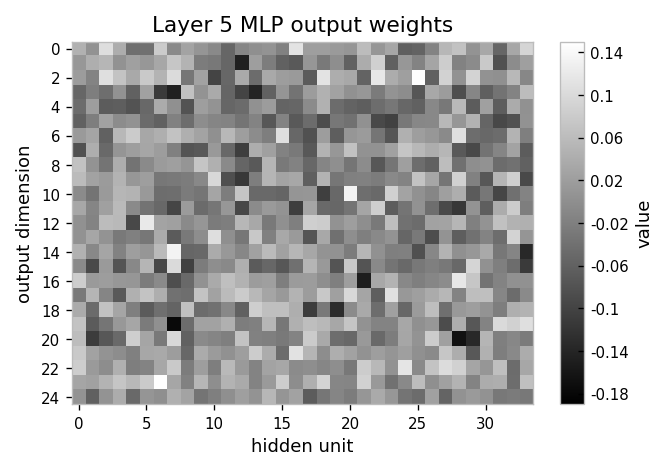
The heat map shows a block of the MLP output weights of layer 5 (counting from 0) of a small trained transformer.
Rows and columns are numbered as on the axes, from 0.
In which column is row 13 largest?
10
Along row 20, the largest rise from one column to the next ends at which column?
30
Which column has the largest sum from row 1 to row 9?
27
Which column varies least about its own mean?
9
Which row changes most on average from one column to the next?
2
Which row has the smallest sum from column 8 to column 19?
5
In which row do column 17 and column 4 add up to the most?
20
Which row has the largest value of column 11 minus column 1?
19
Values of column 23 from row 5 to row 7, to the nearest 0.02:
-0.1 -0.08 0.02
